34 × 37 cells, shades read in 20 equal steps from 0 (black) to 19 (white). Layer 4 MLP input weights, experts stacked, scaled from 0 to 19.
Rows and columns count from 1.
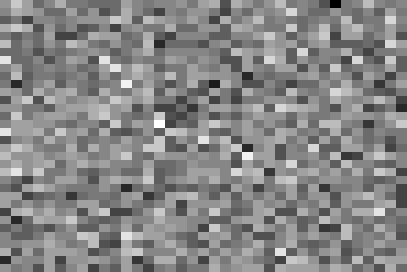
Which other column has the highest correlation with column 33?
10
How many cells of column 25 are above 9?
18
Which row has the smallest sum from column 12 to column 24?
24
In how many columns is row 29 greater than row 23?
11
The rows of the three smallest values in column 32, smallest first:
20, 8, 32
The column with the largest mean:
12
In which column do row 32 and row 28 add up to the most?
26
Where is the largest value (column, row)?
15, 16
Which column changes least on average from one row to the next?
6
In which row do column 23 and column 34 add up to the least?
19
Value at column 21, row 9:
11
